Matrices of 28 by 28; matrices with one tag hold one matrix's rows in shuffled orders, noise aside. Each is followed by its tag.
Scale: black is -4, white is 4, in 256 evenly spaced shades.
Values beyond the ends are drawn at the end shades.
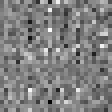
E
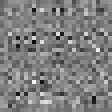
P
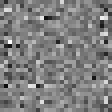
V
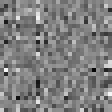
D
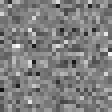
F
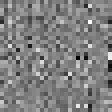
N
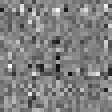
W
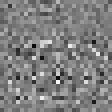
P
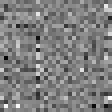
D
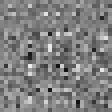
E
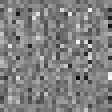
N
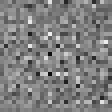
E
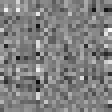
D
